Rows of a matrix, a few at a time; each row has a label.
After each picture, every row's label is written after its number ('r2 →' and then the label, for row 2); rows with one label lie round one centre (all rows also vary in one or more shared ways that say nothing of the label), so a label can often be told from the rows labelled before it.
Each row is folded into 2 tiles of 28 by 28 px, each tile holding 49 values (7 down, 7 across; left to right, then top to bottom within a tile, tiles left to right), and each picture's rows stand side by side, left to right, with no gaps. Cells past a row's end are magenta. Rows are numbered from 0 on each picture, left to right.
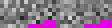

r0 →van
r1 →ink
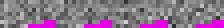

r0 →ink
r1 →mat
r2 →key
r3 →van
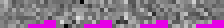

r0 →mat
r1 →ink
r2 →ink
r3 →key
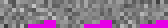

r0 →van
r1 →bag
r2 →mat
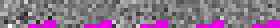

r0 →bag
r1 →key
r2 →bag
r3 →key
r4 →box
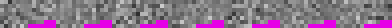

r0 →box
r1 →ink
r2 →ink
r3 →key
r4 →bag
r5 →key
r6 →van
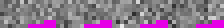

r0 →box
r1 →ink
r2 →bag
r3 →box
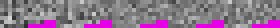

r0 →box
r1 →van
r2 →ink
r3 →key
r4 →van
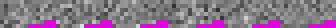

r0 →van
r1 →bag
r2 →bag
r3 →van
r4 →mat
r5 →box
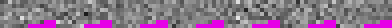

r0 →ink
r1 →key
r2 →key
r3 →van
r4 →box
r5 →mat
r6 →bag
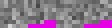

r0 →mat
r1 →box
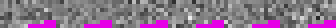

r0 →key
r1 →bag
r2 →box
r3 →ink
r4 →ink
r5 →ink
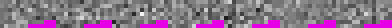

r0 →mat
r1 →ink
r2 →van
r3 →ink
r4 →van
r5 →van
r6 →mat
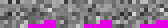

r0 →box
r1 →ink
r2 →box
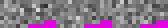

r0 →ink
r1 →ink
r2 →van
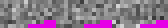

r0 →van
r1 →ink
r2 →bag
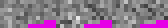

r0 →box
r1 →ink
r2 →box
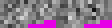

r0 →mat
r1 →key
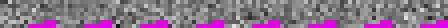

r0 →key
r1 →box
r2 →van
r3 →ink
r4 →box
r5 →van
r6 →bag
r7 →mat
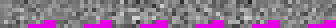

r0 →ink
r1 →key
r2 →ink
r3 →van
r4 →ink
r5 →key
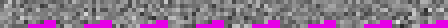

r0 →ink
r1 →bag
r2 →mat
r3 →box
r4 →bag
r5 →ink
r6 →box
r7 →ink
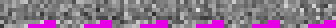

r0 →bag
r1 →key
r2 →van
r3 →mat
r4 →mat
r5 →ink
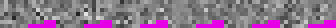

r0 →mat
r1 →bag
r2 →key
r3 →ink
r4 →box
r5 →van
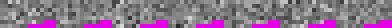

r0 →van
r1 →box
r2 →bag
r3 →ink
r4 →van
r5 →mat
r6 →bag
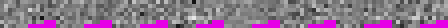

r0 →mat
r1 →van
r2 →box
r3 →ink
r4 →van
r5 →box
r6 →box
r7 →ink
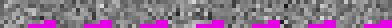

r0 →mat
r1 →mat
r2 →mat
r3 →van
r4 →key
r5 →box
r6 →van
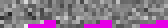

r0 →key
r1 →box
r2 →ink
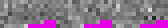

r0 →bag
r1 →ink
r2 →mat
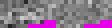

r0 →ink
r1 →box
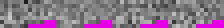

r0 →box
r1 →box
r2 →van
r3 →bag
